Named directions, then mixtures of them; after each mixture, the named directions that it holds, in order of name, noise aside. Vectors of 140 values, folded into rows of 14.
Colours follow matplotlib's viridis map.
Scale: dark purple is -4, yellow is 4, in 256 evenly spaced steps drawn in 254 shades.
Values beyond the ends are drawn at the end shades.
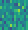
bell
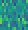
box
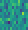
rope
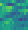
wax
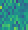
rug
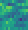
wax.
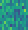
bell, wax.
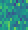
box, rug, wax.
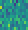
box, rug.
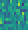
bell, box, rope.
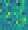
rope, rug, wax.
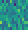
bell, box.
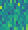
bell, rug.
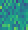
rug.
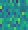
box, rope, rug.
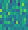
bell, rope, rug.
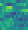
wax.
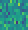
bell, rope, rug.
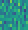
bell, box, rope.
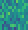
bell, rug.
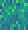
rug.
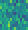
box, rug, wax.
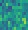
box, rope, wax.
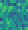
bell, box, wax.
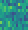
bell, box, wax.
